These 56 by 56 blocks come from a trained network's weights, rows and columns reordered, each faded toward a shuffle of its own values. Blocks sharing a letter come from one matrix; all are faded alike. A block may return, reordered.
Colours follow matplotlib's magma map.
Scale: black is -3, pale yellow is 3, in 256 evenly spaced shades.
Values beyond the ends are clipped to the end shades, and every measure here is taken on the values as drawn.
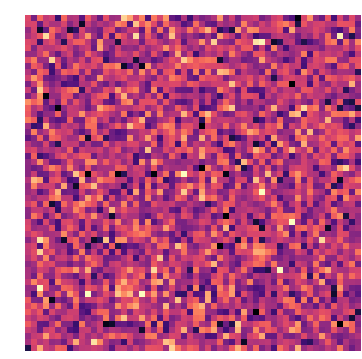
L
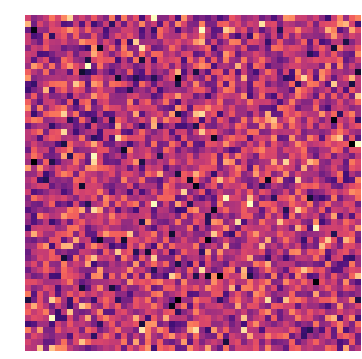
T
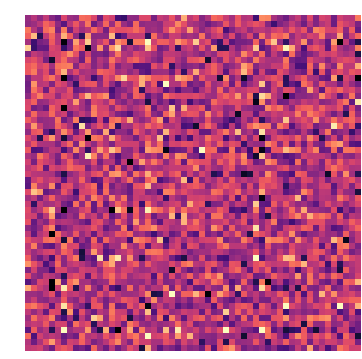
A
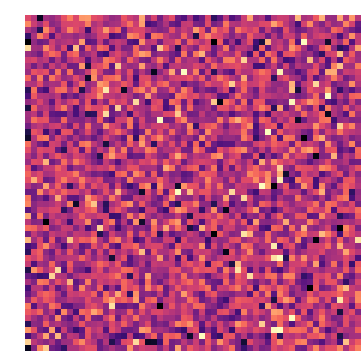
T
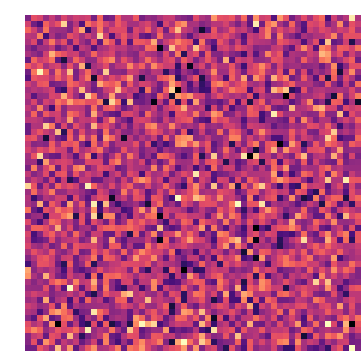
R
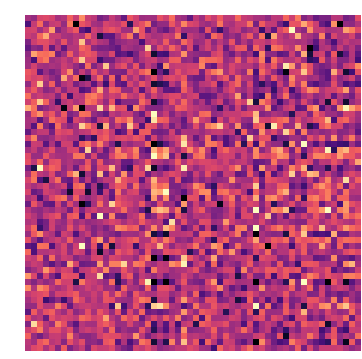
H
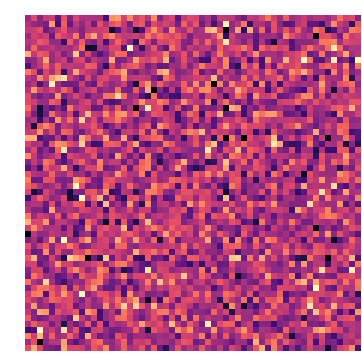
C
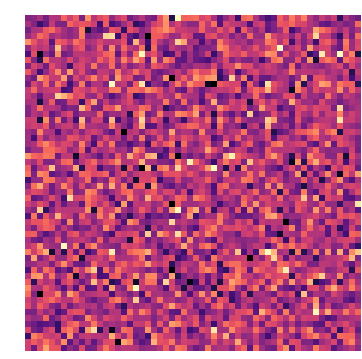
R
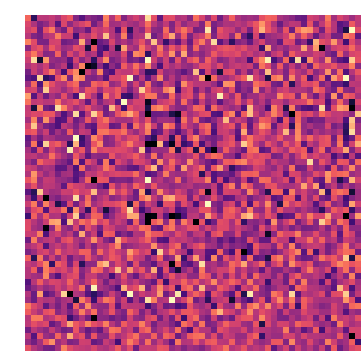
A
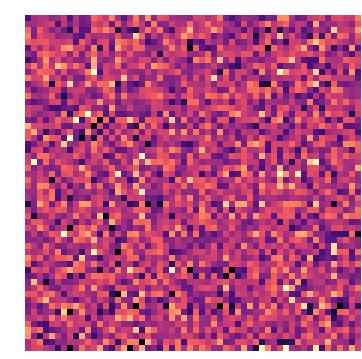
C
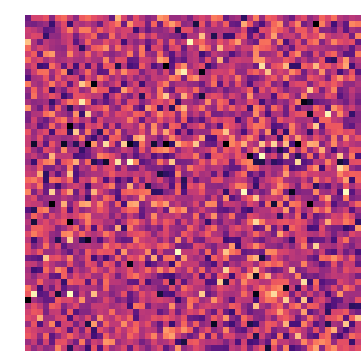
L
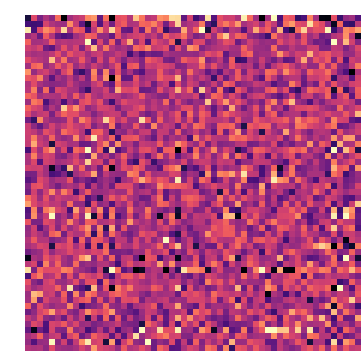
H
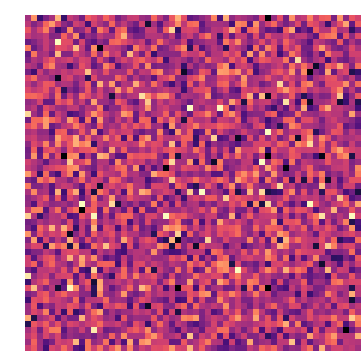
C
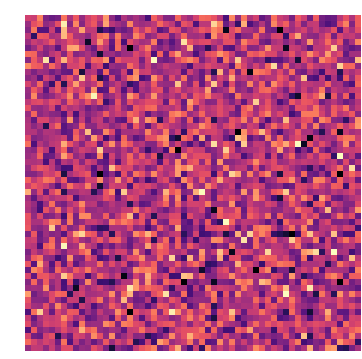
C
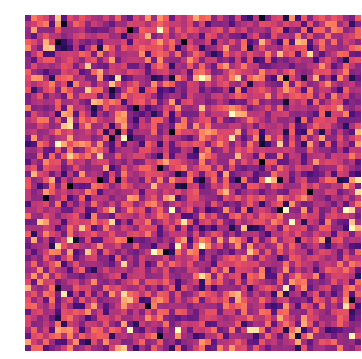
R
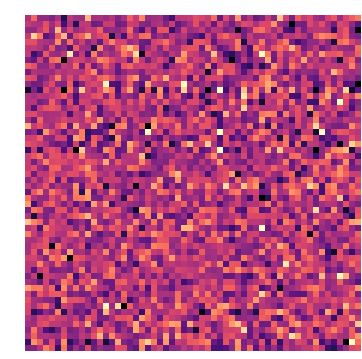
L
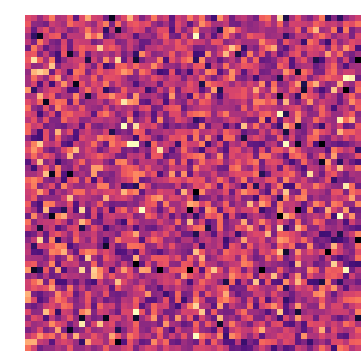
C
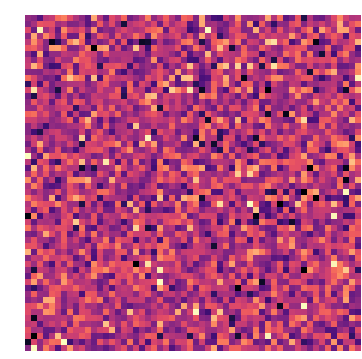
C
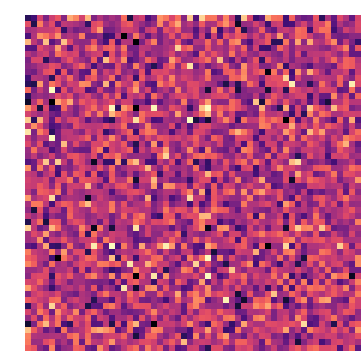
A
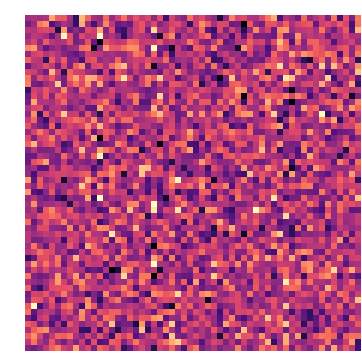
T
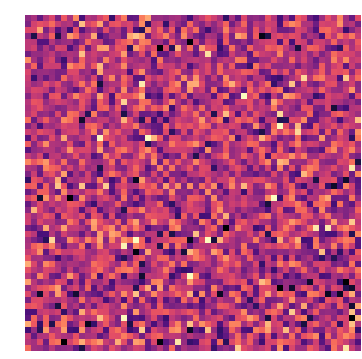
C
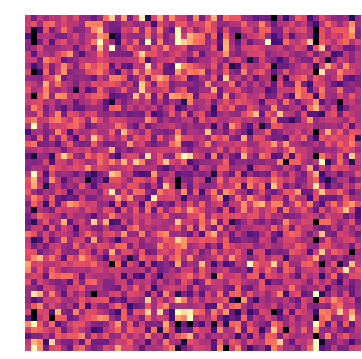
H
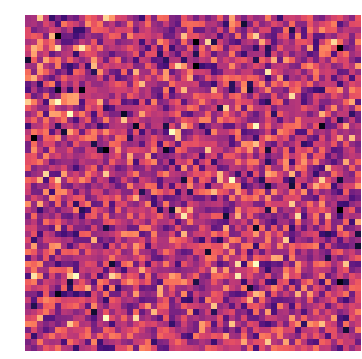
T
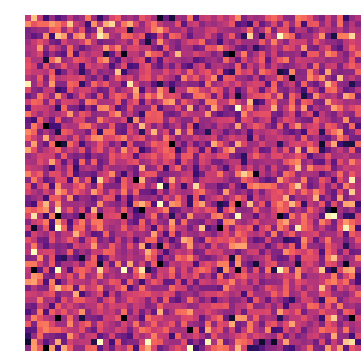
A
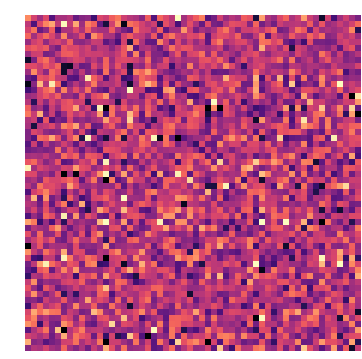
A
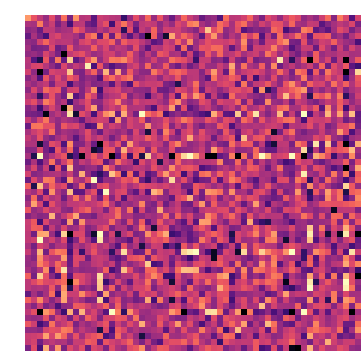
H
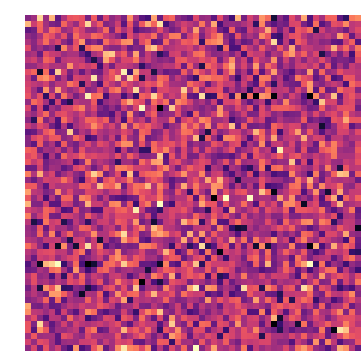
R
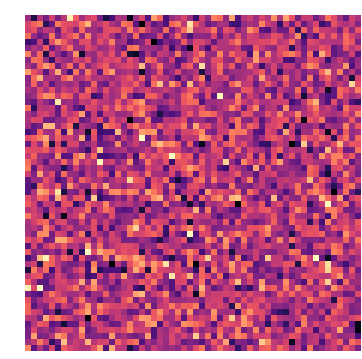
C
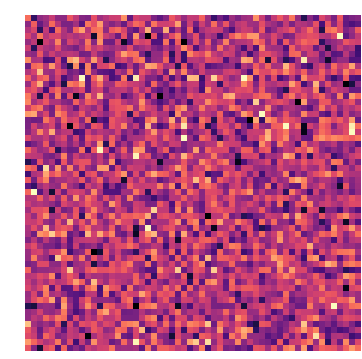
L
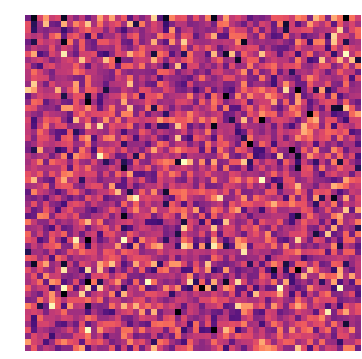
A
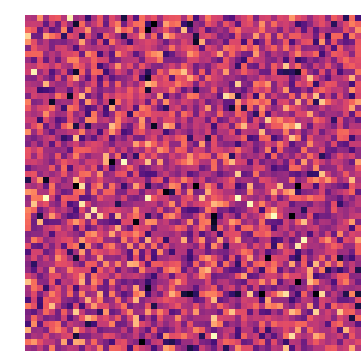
C
